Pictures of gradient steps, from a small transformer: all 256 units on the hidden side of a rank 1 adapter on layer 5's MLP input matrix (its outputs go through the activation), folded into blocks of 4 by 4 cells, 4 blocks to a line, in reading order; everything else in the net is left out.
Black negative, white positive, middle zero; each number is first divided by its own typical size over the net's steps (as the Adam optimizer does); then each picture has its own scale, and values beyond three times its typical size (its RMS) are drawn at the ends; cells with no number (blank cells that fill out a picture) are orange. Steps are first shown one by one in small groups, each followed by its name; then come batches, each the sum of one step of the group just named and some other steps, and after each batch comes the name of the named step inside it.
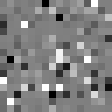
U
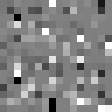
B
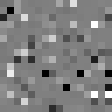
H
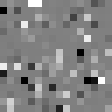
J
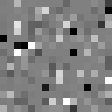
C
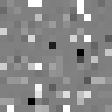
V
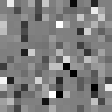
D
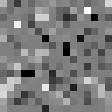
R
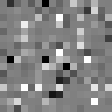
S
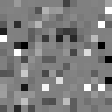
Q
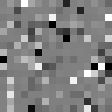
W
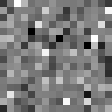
Q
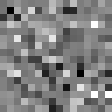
H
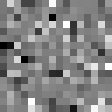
B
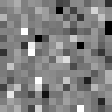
C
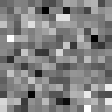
S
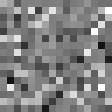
Q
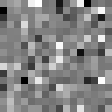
J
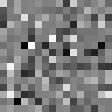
R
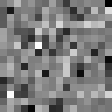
H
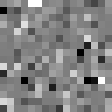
J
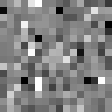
J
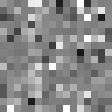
V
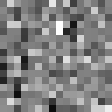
B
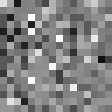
U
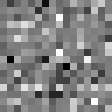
S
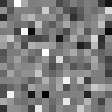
Q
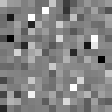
C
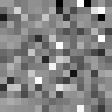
D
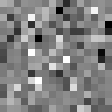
W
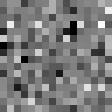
Q
